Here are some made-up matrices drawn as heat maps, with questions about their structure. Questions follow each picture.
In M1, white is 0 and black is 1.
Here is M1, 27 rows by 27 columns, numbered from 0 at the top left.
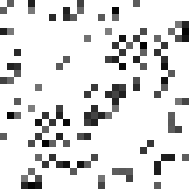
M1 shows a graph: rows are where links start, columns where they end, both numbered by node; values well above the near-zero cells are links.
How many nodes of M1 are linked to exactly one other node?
1
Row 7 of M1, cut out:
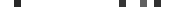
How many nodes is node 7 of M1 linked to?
4
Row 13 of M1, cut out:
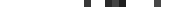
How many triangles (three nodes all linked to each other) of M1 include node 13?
3
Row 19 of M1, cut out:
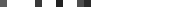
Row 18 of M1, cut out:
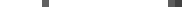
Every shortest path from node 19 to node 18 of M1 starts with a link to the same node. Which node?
node 5
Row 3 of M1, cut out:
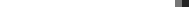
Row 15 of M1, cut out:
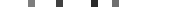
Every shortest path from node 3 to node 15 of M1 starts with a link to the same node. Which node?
node 26
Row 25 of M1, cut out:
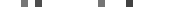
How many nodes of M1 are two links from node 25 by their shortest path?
9
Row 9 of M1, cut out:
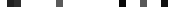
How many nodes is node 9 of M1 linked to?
6
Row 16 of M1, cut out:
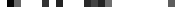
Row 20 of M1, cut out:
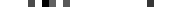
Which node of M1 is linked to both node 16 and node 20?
node 6
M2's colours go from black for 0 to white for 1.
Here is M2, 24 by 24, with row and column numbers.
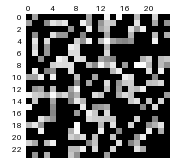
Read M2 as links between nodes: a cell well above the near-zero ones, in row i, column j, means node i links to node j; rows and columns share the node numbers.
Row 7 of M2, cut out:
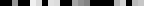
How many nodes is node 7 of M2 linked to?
12
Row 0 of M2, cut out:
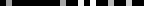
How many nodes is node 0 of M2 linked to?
6
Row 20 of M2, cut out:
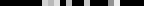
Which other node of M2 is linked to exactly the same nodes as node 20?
node 22
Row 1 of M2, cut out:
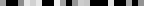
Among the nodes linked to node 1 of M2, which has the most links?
node 13
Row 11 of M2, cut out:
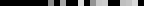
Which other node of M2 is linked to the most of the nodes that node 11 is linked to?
node 4
